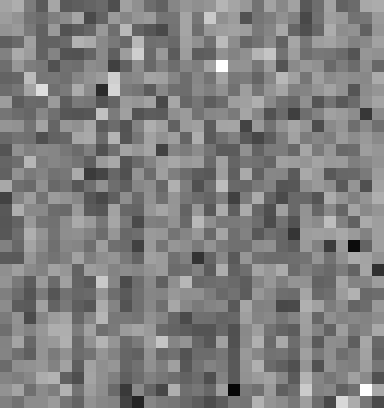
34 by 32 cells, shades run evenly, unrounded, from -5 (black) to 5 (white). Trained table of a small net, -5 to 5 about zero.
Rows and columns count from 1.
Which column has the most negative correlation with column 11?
26
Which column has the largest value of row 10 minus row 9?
9
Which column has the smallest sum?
20
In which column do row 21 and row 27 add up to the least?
30
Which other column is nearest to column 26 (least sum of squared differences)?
4
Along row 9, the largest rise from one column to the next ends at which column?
15
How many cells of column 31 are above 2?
1
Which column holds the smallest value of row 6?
10
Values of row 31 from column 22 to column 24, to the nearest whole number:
2 -1 -1
